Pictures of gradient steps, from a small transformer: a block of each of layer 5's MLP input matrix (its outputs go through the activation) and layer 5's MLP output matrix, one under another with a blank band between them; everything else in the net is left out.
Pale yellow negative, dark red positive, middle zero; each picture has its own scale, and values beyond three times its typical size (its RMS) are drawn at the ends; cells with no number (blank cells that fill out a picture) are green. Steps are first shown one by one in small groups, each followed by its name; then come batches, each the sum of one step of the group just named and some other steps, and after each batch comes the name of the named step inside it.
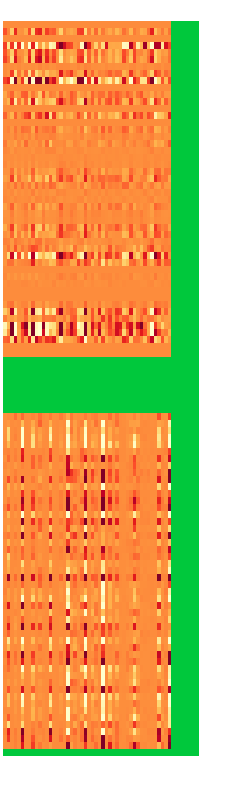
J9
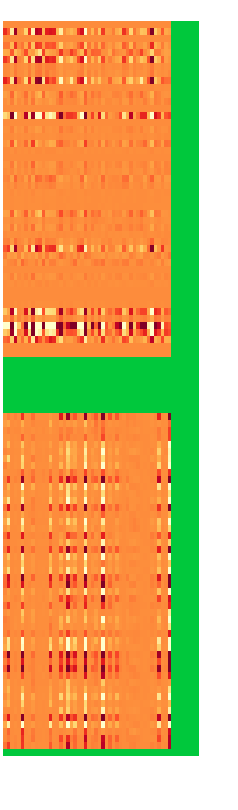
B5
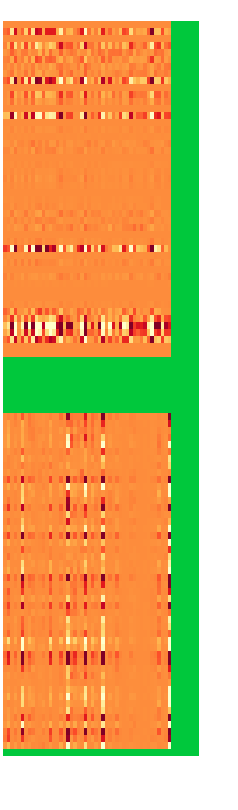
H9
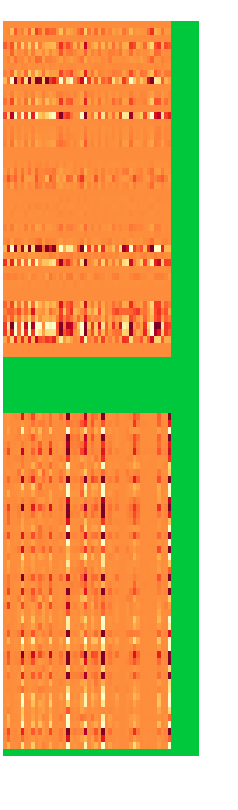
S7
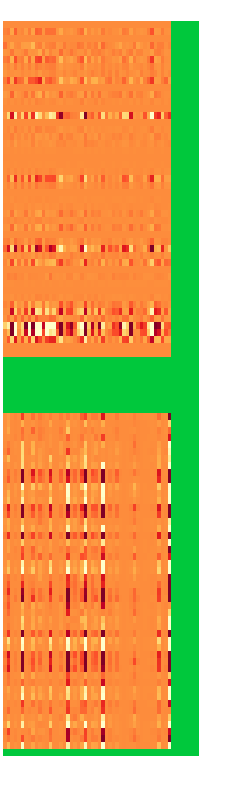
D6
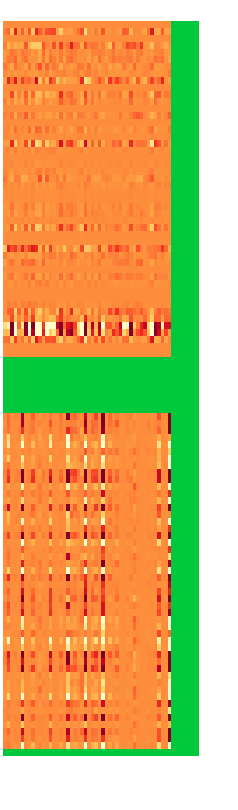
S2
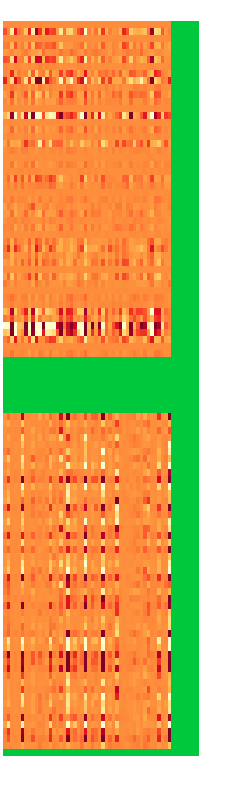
B5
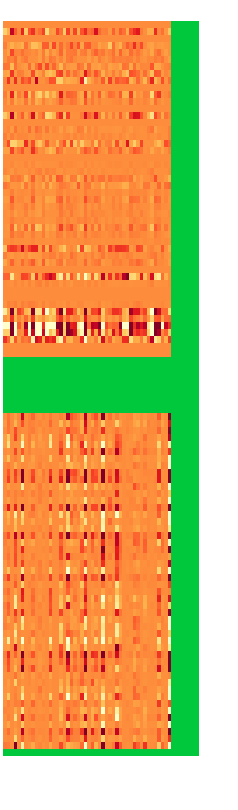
S2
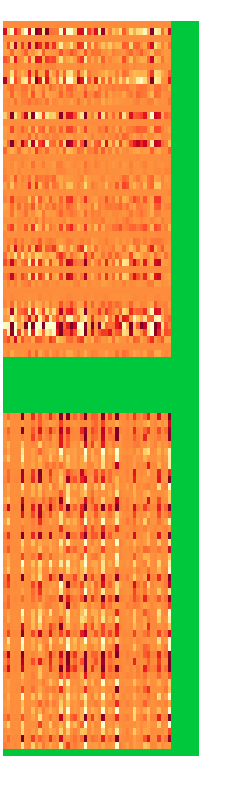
B5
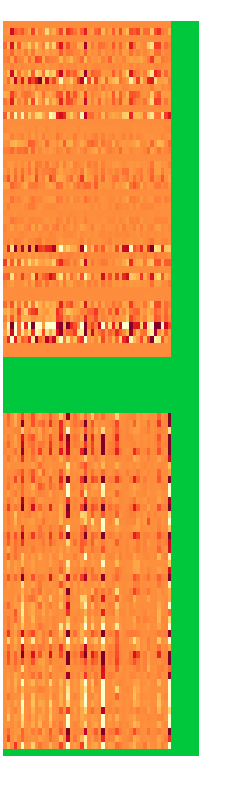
S7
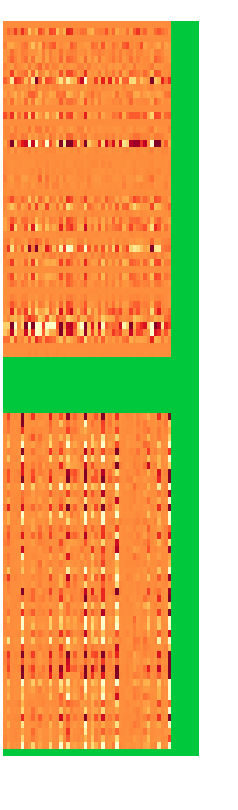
S2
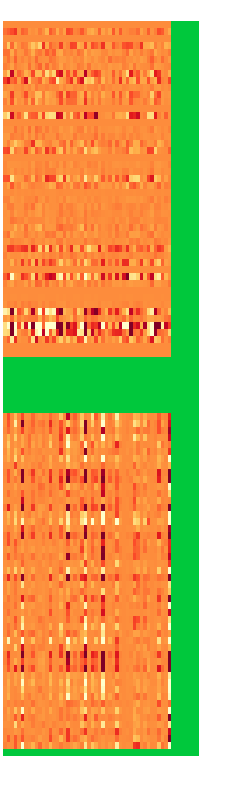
S2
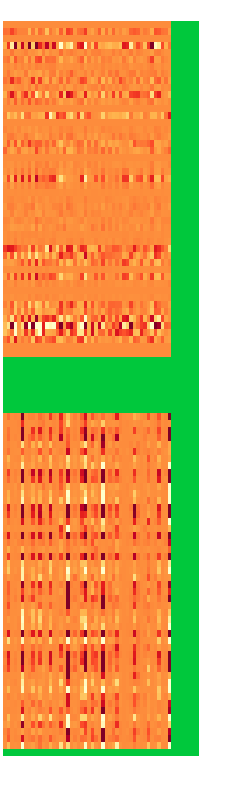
D6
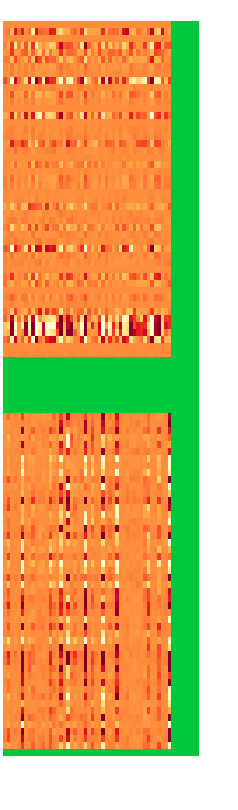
H9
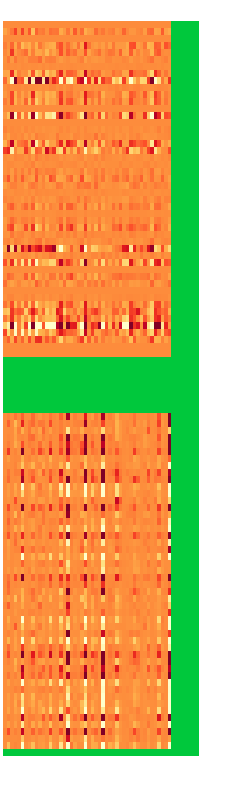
S7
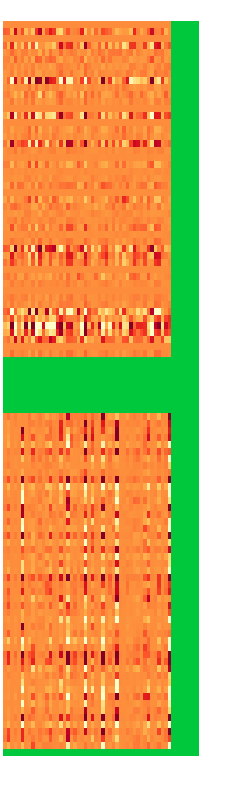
H9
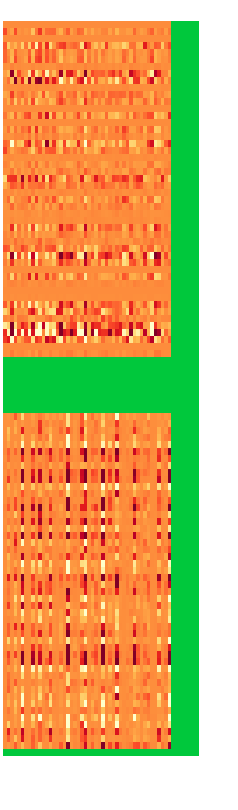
J9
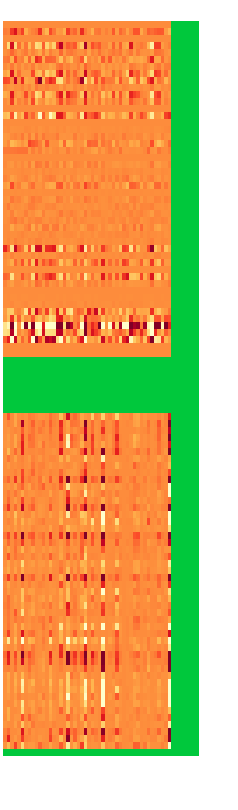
H9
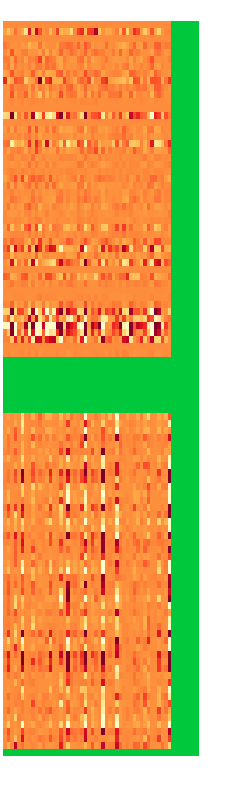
D6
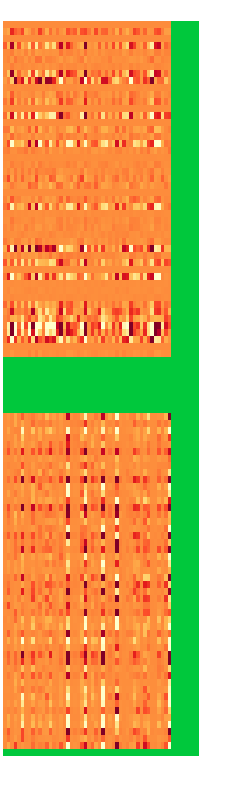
S7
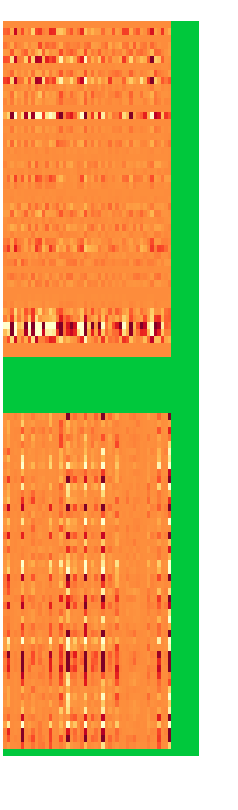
B5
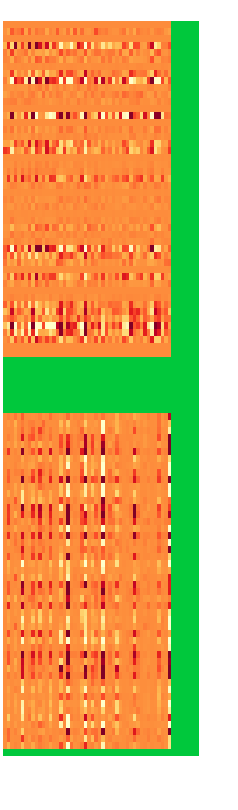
S7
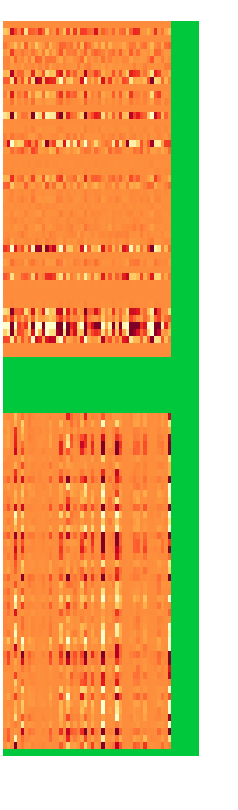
H9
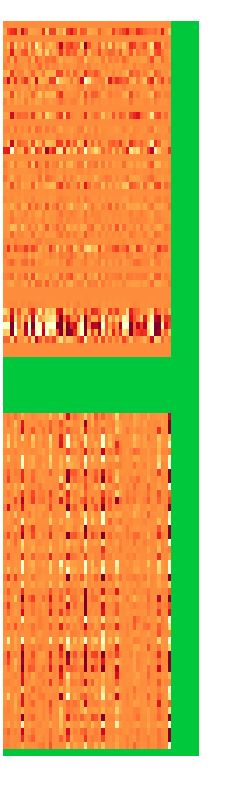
S2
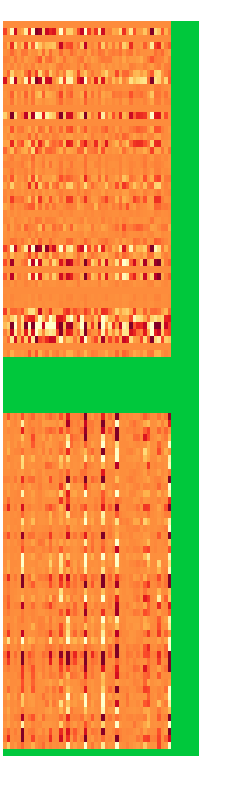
H9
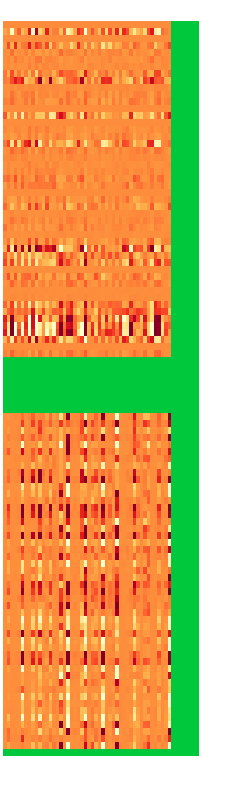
S7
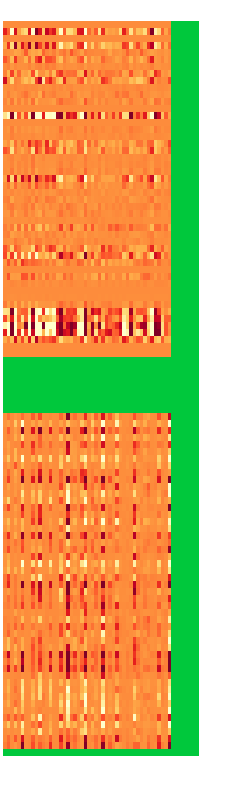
B5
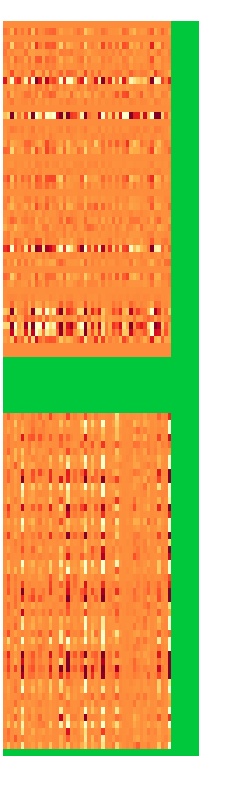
D6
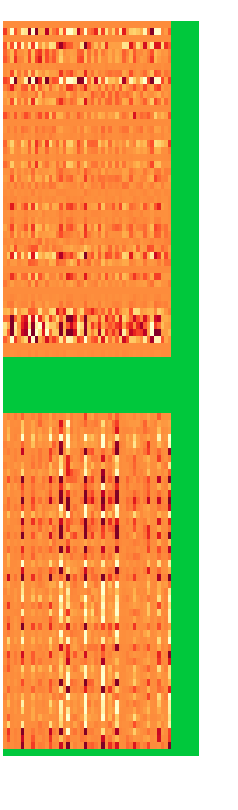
J9
